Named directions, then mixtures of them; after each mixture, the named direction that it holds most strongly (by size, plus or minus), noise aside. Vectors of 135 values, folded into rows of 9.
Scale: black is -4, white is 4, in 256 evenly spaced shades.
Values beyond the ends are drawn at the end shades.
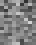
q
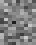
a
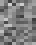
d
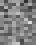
q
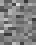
d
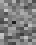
a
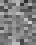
q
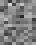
d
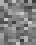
a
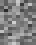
q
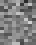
q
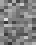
d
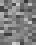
q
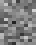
a
